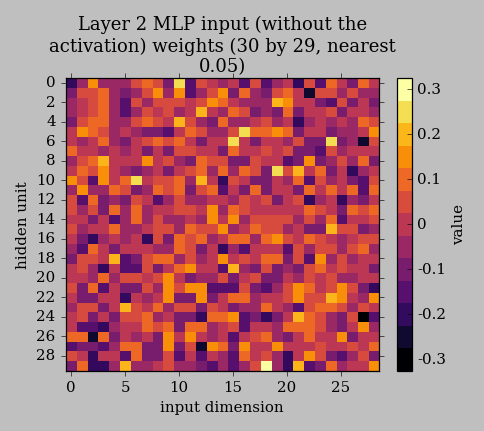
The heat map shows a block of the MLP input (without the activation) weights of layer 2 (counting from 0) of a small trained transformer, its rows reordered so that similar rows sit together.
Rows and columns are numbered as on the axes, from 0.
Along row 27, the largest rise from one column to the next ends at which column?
13
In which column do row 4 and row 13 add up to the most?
10
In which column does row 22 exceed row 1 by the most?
22
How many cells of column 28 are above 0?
11
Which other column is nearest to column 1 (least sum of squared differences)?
17
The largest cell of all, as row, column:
29, 18
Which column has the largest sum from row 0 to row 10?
3
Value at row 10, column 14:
-0.2
